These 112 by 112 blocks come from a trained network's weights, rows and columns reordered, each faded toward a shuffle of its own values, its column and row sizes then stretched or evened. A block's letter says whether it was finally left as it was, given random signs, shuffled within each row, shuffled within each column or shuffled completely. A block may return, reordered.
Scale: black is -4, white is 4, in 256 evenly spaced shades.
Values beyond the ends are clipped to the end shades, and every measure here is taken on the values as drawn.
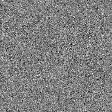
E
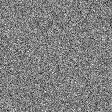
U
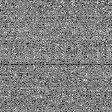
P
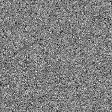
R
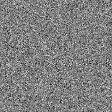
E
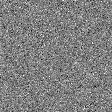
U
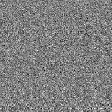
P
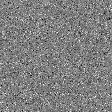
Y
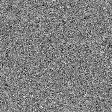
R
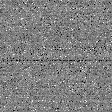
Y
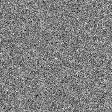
R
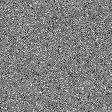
U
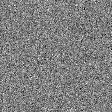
R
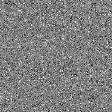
E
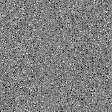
R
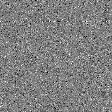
E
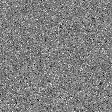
U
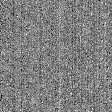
R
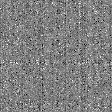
P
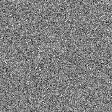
R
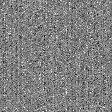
R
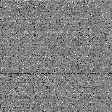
P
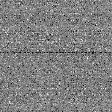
P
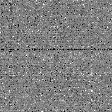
P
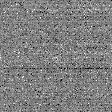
P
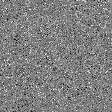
Y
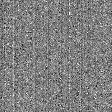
R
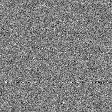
Y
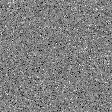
U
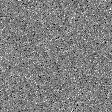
U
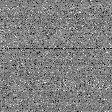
Y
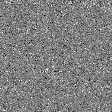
Y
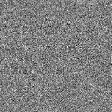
P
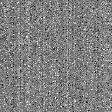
P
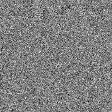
E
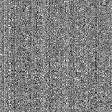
P
